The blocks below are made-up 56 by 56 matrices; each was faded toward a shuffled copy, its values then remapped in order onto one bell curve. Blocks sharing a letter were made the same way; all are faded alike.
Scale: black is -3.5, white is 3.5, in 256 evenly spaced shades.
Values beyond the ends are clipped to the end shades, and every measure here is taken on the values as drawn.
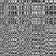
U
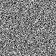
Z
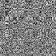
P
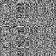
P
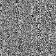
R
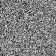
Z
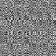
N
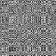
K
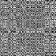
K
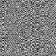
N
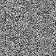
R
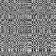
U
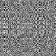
N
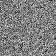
Z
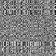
K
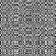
U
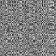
N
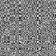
K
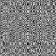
K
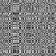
U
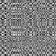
U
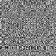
P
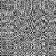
N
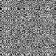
P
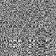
P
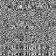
P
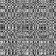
U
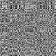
N
